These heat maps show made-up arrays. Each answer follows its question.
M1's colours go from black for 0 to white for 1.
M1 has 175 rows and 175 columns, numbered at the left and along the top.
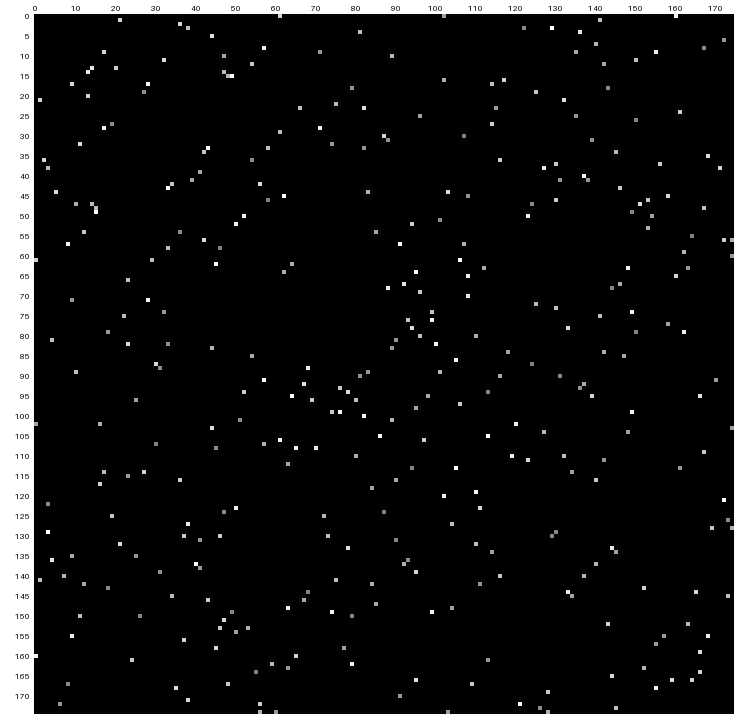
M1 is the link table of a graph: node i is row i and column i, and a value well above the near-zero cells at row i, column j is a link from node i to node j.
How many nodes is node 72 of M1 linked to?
1
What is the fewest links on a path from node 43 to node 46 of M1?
3
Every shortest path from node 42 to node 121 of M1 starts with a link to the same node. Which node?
node 56
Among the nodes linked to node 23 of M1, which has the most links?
node 82
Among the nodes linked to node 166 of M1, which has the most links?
node 95
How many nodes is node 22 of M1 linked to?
1
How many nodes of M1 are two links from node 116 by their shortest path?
6
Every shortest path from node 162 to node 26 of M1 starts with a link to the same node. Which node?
node 79
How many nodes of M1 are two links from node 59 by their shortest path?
1
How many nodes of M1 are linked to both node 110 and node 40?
0
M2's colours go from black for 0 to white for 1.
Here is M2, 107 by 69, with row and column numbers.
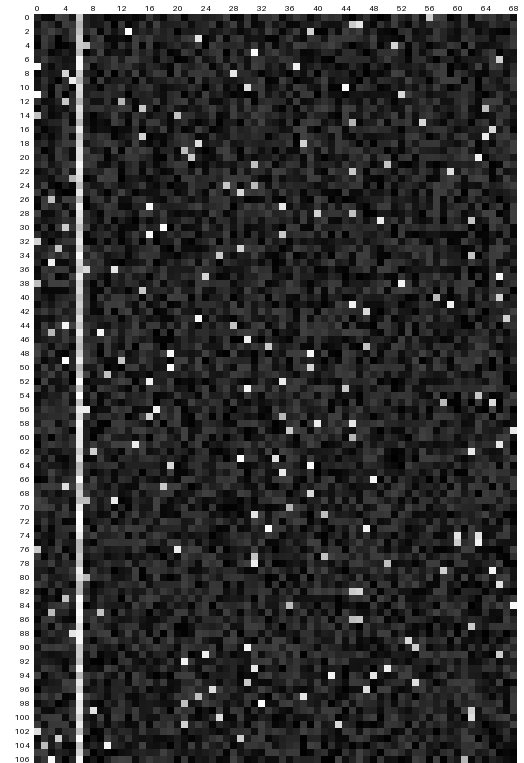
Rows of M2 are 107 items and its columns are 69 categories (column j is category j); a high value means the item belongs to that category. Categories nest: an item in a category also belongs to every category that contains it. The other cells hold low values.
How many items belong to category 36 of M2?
3
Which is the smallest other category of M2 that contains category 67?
23
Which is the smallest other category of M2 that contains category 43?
21
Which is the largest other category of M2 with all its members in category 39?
19
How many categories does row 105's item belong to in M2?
1
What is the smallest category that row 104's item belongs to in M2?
1
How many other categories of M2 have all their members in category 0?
3
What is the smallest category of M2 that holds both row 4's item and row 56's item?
7
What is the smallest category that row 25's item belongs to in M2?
29
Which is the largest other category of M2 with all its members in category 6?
45
